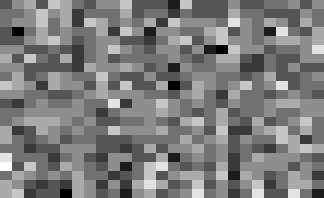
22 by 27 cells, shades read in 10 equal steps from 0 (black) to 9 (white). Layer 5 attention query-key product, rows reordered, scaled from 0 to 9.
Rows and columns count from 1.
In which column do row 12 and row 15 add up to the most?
10
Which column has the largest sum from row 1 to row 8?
20
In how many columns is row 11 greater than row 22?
10
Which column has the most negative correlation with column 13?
11
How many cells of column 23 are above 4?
9
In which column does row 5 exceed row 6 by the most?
19
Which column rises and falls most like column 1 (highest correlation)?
14
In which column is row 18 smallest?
15
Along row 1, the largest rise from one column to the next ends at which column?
16
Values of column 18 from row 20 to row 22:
4 3 4
